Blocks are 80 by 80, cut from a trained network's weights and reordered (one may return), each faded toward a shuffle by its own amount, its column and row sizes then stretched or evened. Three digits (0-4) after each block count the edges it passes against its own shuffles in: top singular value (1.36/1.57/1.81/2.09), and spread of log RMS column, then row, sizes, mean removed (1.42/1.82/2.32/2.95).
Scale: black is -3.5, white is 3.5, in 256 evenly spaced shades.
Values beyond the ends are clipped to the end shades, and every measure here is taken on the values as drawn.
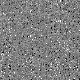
0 2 0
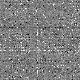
1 2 1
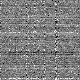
4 2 1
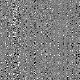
1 4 1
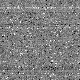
1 0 1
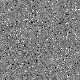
0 0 0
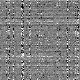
4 4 0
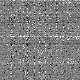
3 3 1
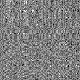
4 1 1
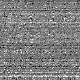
4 1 2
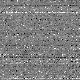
3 0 3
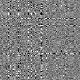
4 3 2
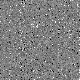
0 2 1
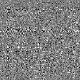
3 1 3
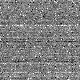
3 0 1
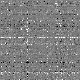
3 2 3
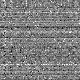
4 0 1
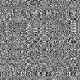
4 2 4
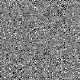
2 2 2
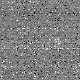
1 2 2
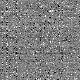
1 2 0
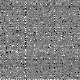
2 3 1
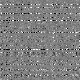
3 1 4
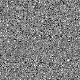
0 1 2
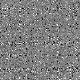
1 2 2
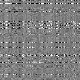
4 1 4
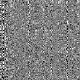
4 4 1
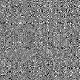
2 1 2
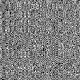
4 0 0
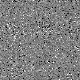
0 1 2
